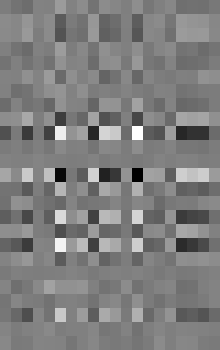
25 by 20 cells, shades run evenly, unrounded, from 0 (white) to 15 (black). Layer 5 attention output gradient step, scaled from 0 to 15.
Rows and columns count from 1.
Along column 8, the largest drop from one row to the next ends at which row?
18
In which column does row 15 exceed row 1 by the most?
6
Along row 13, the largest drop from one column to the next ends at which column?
14
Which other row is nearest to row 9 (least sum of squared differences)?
3
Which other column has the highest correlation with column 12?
5
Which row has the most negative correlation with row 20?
25
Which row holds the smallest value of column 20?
13
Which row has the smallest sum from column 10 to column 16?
10
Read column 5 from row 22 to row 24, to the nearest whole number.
8 8 7
